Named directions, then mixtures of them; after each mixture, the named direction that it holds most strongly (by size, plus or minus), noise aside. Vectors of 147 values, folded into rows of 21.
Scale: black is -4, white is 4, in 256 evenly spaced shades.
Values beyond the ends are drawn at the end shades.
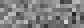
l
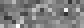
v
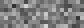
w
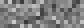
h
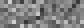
h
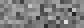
l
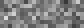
w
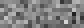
l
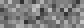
h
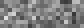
l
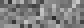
h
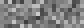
h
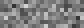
w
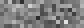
h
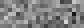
l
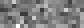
v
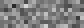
w
